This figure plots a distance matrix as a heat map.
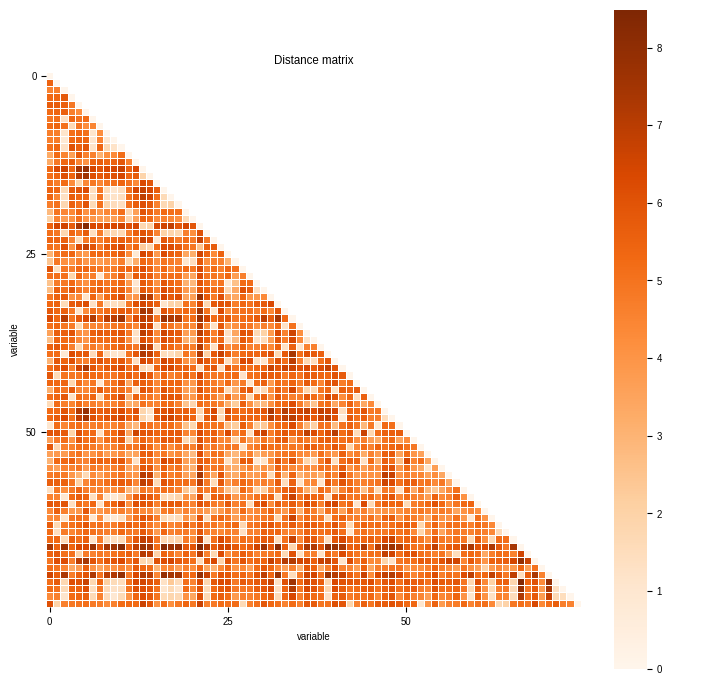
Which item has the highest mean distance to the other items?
66
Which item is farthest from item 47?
5
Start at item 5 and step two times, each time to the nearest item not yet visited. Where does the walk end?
56
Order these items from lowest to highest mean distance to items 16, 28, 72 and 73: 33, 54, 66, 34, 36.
33, 54, 36, 34, 66
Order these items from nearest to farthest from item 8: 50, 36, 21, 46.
46, 50, 36, 21
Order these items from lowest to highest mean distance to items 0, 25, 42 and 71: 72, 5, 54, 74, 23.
54, 72, 74, 23, 5
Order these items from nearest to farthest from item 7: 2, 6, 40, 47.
6, 2, 47, 40
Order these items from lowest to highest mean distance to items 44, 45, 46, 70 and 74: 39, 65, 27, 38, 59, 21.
27, 38, 59, 65, 39, 21
